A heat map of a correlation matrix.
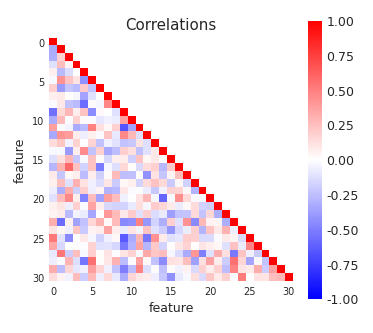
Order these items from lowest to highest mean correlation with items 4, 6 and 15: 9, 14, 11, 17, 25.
17, 25, 11, 9, 14
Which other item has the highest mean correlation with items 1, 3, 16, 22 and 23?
20
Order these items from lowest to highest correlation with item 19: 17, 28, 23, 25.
25, 17, 28, 23
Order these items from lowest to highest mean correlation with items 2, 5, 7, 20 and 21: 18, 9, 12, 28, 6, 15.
6, 9, 18, 15, 12, 28
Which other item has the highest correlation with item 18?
27
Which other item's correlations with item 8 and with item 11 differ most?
29
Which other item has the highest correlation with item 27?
1
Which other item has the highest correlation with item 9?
12
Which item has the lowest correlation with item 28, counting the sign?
4
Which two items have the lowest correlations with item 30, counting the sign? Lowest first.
15, 9
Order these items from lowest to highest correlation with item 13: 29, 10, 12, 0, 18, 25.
10, 12, 29, 0, 18, 25
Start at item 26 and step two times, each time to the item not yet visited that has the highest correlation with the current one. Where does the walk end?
0
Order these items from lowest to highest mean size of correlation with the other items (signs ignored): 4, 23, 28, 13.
13, 4, 28, 23
